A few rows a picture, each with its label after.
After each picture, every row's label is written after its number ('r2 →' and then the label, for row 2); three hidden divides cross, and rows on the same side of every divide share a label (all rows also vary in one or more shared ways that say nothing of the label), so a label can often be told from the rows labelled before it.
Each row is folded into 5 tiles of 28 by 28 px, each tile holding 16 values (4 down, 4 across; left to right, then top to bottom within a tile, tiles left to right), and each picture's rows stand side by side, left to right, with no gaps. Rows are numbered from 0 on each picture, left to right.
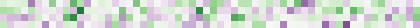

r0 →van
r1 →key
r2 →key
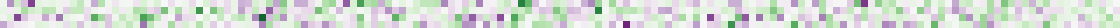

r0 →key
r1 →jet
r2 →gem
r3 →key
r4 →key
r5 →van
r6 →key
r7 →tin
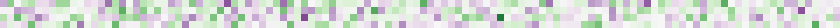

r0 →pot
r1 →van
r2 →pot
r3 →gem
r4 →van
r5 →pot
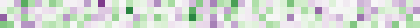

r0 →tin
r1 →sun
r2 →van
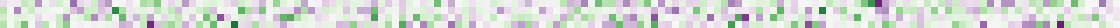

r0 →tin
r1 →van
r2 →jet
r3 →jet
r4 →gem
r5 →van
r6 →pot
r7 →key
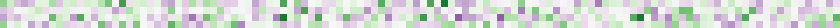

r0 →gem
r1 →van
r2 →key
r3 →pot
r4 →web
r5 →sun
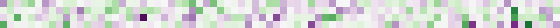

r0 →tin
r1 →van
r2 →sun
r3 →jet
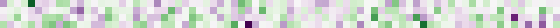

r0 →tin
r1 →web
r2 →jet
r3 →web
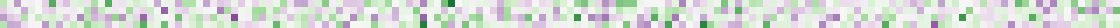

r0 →web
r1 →web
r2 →gem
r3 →tin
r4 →pot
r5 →tin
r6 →sun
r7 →gem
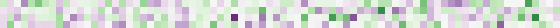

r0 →gem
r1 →web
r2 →gem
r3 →key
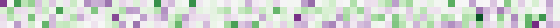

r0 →pot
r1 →van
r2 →key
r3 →sun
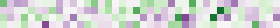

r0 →gem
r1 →van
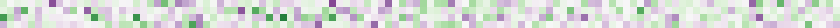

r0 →jet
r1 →tin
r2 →sun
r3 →van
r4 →van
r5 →jet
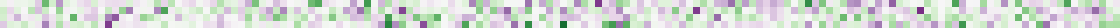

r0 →van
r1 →jet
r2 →sun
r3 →jet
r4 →tin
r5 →gem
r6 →sun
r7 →gem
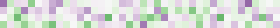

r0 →tin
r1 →jet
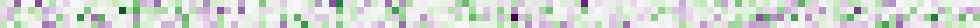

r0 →web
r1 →sun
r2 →pot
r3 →web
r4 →key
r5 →key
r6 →jet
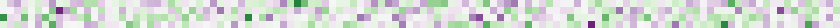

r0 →sun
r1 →sun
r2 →pot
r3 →pot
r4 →sun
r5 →sun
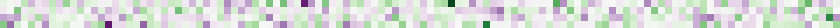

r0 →web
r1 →jet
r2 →key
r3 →tin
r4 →pot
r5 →web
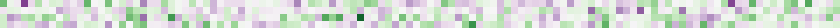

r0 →gem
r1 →tin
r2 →sun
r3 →tin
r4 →sun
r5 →web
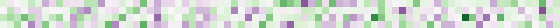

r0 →sun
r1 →gem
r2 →key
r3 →sun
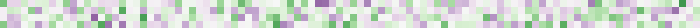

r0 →web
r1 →gem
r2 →pot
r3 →jet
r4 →gem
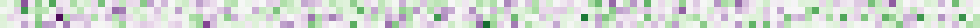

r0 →key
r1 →gem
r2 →van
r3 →pot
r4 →sun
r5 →tin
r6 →sun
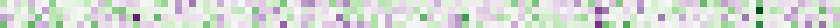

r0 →web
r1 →pot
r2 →key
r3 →sun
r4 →tin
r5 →van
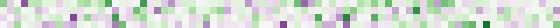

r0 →gem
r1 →key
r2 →key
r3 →tin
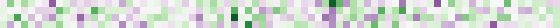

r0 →pot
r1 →jet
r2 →van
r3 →sun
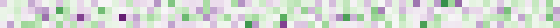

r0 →van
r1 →sun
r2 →jet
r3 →tin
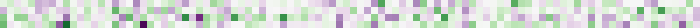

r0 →tin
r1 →jet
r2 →jet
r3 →web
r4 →van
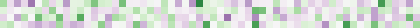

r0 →gem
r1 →pot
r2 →web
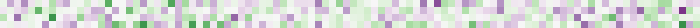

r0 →gem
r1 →tin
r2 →web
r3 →tin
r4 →sun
